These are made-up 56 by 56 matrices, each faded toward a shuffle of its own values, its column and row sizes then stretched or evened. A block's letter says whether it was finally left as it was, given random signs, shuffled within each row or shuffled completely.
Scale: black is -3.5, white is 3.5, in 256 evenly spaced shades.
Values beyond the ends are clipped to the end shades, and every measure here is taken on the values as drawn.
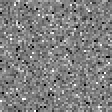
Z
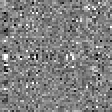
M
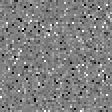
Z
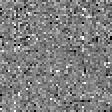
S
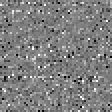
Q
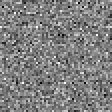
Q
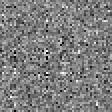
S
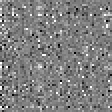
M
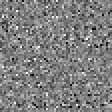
Q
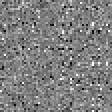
M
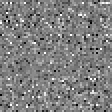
Q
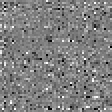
M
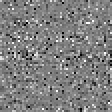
S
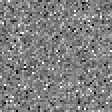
Z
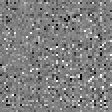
M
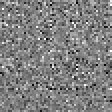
S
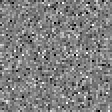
Z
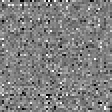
M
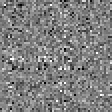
M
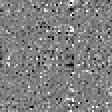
M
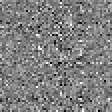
M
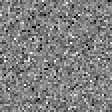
Z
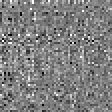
M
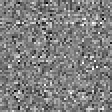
S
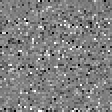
Q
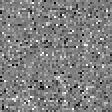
Q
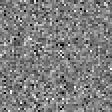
S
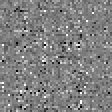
S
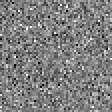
Z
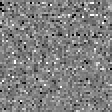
Q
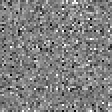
S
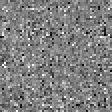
S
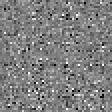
S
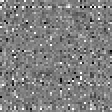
M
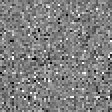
S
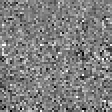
S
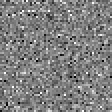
Q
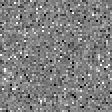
Z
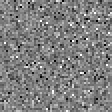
Z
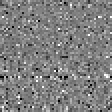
M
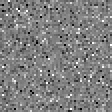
Z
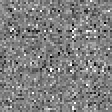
M
